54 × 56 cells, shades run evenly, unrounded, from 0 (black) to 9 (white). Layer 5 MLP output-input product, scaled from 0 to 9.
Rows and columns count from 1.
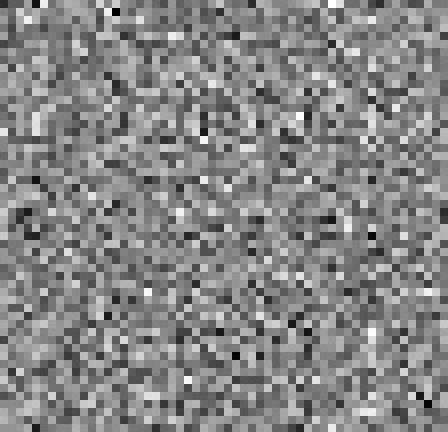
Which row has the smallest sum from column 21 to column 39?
42
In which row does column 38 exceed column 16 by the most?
15
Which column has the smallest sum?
39
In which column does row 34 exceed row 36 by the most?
32
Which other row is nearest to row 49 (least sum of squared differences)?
33
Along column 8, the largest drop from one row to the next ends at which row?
35
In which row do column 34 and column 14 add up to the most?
2
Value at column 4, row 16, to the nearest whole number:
5
